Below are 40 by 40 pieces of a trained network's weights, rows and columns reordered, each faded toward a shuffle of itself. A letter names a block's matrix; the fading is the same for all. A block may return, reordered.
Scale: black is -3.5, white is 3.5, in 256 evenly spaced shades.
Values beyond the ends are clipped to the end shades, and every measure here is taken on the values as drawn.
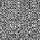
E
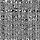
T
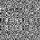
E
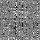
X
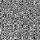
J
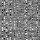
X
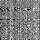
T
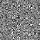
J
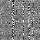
X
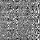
X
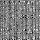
T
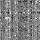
T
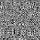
J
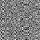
E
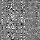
X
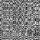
E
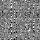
X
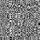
E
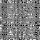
T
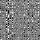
X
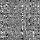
X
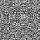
E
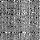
T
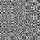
E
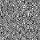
J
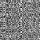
E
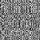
E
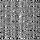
T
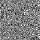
J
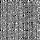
T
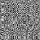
E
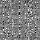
X
